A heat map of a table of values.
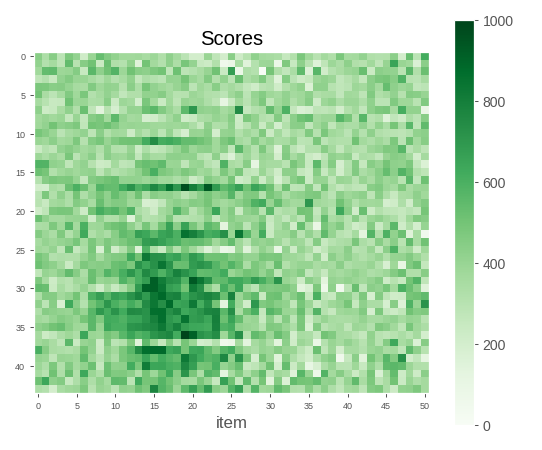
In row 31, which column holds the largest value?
16
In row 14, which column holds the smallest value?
28
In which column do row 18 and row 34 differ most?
19
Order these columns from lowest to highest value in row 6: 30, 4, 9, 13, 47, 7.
13, 30, 7, 47, 9, 4
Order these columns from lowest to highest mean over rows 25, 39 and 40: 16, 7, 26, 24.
24, 7, 16, 26
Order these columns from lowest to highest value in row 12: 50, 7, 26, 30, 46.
50, 30, 7, 46, 26
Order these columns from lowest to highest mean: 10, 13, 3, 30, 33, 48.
33, 3, 30, 48, 10, 13
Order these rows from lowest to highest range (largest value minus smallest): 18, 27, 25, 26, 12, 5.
5, 18, 12, 25, 26, 27
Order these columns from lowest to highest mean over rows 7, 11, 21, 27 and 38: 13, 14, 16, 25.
25, 13, 14, 16
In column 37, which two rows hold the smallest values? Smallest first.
30, 29
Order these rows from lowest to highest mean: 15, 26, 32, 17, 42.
15, 42, 26, 32, 17
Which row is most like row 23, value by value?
39
